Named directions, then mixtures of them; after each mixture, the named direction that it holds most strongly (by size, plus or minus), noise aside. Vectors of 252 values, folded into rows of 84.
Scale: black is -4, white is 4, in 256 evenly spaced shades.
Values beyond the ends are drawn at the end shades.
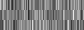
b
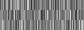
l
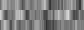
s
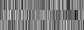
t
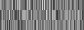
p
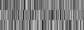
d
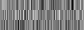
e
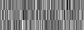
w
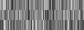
b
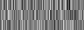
w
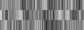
s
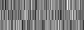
w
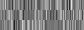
w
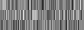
e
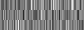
e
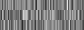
w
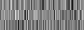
e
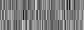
w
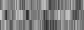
s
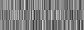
d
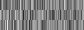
d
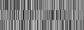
d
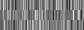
b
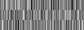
l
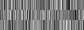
t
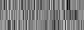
t
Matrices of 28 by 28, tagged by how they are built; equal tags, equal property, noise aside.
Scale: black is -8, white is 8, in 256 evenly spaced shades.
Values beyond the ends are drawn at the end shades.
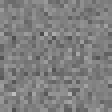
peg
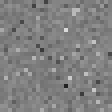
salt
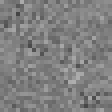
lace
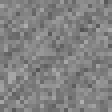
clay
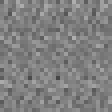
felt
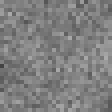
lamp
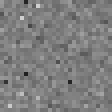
salt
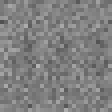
felt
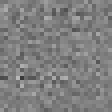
peg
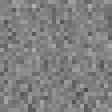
felt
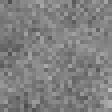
lamp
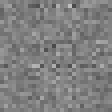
peg
